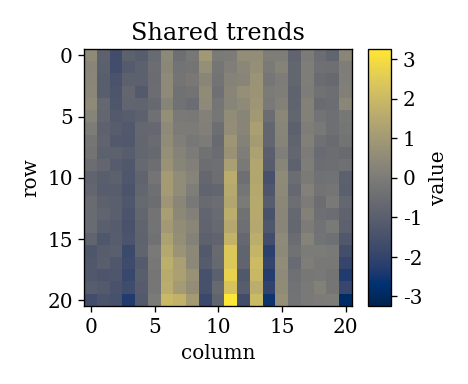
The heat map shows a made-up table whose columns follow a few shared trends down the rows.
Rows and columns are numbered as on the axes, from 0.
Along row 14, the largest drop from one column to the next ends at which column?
14
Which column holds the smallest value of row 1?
2
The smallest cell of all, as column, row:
20, 20
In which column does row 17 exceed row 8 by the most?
11
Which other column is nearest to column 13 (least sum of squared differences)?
6
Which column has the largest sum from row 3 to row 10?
13
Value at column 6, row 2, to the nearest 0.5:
0.5
